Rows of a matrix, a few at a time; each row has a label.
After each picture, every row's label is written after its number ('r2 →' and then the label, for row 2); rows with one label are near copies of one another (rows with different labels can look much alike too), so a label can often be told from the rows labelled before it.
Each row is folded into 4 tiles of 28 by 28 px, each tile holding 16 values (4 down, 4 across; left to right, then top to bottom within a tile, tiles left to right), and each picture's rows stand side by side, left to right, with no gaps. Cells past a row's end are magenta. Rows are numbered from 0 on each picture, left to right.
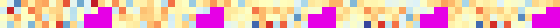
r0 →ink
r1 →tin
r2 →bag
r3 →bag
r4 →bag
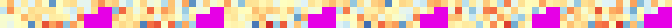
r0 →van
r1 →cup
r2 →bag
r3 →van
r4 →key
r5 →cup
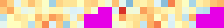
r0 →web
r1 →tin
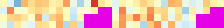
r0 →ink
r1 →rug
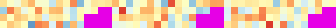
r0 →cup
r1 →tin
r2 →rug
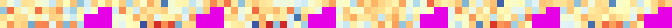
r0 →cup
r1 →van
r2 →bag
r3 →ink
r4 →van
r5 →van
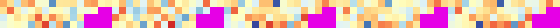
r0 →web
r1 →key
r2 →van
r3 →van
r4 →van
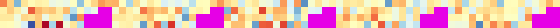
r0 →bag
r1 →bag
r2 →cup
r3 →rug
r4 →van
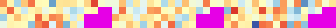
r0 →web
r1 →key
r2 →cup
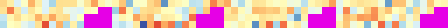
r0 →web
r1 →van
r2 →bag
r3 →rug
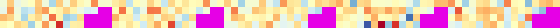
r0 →key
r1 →key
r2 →tin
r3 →bag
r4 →tin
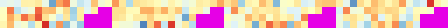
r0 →rug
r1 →bag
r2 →van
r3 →ink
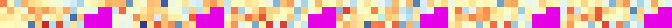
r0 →bag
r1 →van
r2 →rug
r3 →cup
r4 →rug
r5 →rug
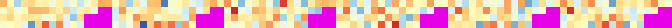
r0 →bag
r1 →van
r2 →tin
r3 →key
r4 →cup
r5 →web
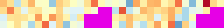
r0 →web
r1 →ink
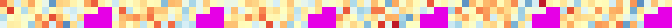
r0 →web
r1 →rug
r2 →rug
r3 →key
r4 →ink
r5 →cup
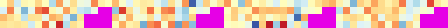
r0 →key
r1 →cup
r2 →bag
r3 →ink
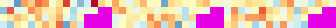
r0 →ink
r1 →web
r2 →rug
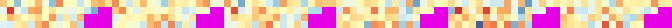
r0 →tin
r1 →web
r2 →tin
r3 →cup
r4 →cup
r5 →key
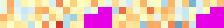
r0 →key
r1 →cup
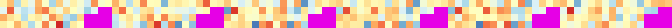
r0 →key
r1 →web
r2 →cup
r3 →cup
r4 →cup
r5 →tin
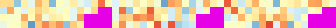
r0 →van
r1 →rug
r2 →web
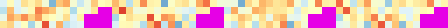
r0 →rug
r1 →web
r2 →ink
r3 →web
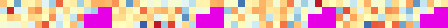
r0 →tin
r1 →bag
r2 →ink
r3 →cup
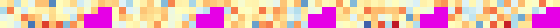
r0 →van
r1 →tin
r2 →cup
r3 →bag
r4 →key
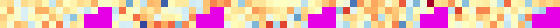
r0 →key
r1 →van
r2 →bag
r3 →ink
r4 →tin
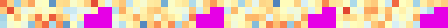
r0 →web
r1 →van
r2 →van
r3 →tin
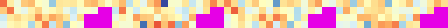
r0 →web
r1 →van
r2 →web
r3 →van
